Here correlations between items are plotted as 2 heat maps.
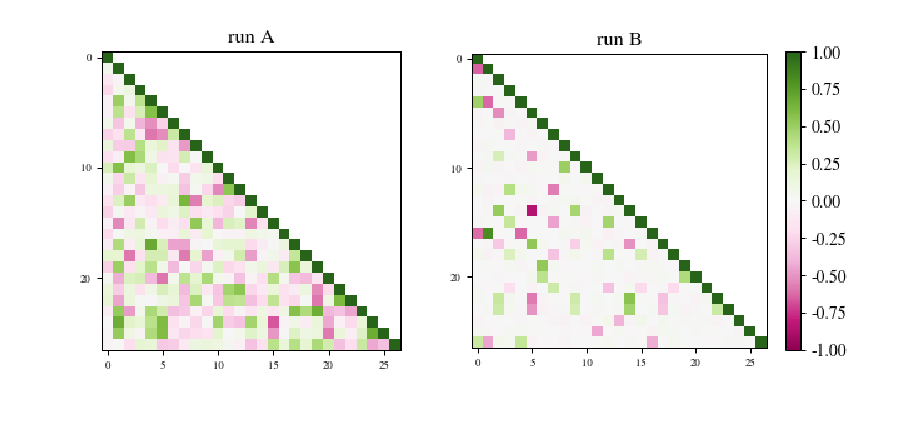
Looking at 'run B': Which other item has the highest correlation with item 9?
14
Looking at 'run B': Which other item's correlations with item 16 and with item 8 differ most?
1
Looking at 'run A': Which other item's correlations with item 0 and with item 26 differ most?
19
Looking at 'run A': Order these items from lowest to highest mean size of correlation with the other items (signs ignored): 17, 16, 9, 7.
16, 9, 17, 7
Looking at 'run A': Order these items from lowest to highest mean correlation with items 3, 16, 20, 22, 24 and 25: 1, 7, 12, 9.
12, 7, 1, 9
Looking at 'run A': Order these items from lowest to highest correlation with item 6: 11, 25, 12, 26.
26, 25, 11, 12
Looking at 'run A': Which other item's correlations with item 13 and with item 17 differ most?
7
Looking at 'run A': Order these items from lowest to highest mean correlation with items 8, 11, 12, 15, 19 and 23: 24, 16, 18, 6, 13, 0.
13, 24, 6, 0, 16, 18
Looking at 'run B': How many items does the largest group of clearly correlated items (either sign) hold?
7
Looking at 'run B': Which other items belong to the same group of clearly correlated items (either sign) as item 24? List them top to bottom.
13
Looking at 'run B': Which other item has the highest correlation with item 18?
12
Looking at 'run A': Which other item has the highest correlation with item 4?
17
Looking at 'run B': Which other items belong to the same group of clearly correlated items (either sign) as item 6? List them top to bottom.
19, 20
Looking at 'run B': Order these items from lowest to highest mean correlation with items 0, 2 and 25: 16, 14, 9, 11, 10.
16, 11, 10, 9, 14
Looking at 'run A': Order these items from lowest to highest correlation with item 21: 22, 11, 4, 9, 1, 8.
1, 9, 4, 8, 11, 22
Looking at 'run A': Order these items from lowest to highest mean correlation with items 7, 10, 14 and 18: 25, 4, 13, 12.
12, 4, 25, 13
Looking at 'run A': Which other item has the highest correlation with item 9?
2
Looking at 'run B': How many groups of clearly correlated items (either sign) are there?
7
